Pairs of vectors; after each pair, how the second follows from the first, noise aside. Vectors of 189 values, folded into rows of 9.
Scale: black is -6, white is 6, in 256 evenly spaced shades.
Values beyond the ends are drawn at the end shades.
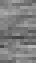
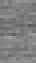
wrapped around, shrunk.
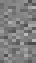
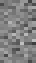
copied.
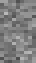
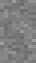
wrapped around, shrunk.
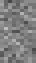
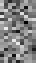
scaled up.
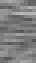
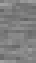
wrapped around, shrunk.
